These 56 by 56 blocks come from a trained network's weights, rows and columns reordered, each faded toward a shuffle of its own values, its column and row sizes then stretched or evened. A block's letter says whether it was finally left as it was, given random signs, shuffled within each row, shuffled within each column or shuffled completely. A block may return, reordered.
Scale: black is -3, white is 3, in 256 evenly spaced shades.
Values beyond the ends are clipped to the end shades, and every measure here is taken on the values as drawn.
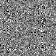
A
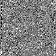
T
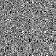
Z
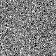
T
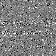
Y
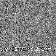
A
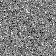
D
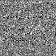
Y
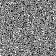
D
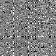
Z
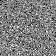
D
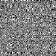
Z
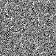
T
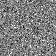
D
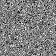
D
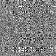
Z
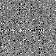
A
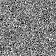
D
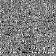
A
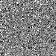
A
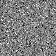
D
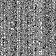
T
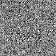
A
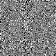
A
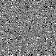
A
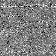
Y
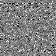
Y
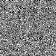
Y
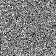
D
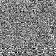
Y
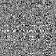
Z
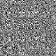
Z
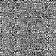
Z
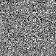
A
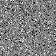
T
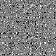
A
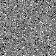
T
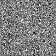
T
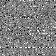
Y
